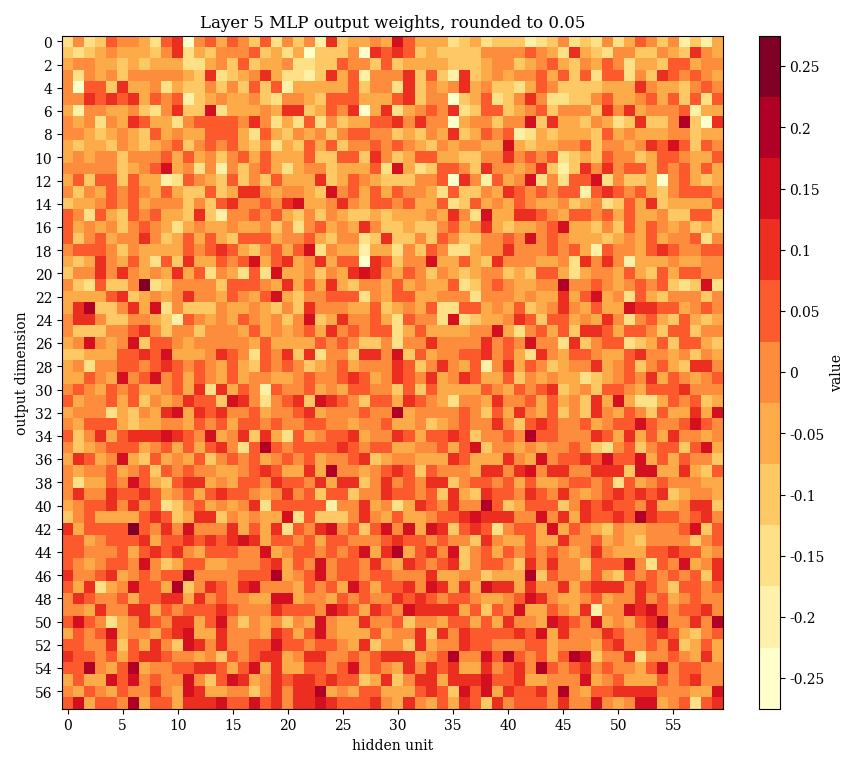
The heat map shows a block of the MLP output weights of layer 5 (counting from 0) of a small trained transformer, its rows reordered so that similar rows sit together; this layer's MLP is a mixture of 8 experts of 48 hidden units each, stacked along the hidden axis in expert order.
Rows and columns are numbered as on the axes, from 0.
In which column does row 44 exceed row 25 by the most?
30
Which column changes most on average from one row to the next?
35
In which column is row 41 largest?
52
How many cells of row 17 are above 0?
16
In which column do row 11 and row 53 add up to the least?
14
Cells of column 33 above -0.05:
39
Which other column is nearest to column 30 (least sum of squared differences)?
9
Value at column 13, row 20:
-0.15
